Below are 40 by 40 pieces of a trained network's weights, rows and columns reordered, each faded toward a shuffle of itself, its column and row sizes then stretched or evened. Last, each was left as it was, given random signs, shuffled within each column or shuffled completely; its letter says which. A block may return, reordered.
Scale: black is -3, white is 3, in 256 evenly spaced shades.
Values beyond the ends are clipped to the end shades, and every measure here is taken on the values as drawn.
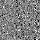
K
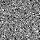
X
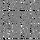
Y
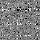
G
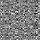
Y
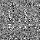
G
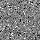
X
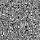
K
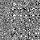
Y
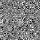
Y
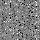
K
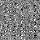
G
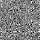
G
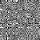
Y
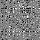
Y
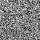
X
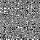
G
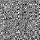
Y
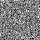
X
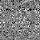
G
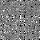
G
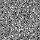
K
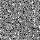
K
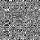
Y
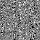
K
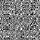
Y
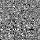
G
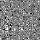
G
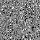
K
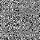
Y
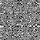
Y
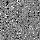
K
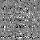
Y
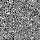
K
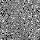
K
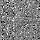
K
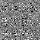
G
